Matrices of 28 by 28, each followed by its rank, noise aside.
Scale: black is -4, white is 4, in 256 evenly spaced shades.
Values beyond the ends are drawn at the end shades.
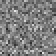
eight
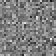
seven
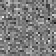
eight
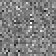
seven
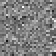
eight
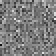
eight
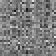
six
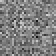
five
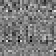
five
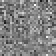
six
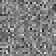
seven
